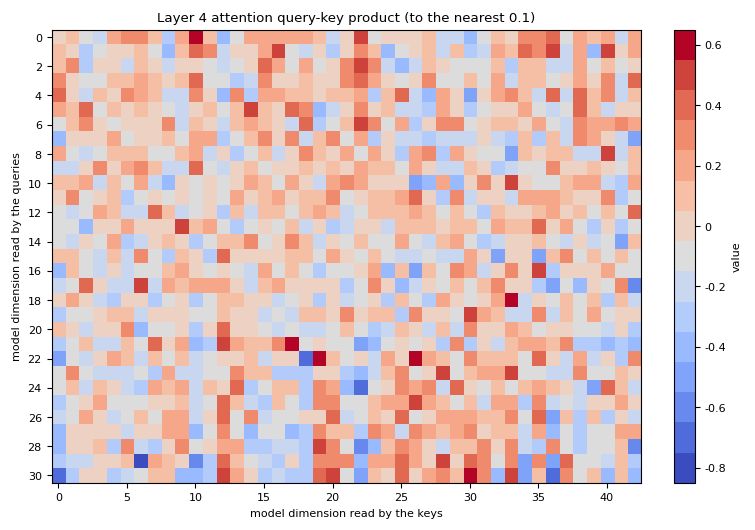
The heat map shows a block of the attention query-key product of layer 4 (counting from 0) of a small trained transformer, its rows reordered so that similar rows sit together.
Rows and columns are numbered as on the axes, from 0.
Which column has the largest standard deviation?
22
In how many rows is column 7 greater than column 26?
14
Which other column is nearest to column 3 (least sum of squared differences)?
24
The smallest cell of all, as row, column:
29, 6
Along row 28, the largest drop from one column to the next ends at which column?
42
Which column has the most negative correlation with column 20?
34
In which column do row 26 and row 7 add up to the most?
20
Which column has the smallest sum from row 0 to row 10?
12
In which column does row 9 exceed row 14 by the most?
10
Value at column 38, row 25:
-0.2
